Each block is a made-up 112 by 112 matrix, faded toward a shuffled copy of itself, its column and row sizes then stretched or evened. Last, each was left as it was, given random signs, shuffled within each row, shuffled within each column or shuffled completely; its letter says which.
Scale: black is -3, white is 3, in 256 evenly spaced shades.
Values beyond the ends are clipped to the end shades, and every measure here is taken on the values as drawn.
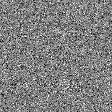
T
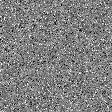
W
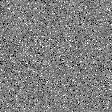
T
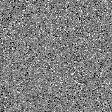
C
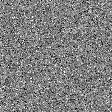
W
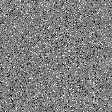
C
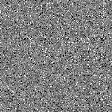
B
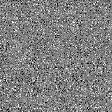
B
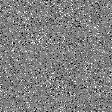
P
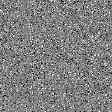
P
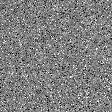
W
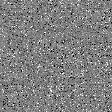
B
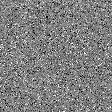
W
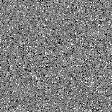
B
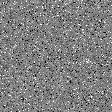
W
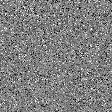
T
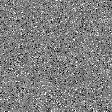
B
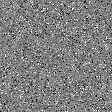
W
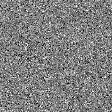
P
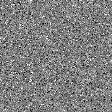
B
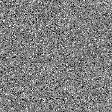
P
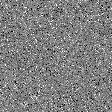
W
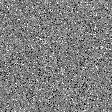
W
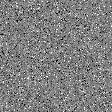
C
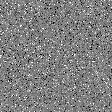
W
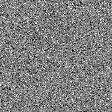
P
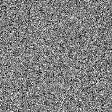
C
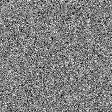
T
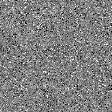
B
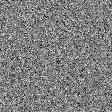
W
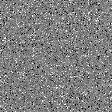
B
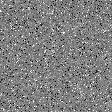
W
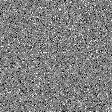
T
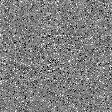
B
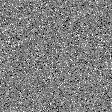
W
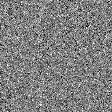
C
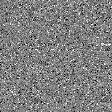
B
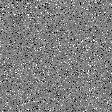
T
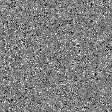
C
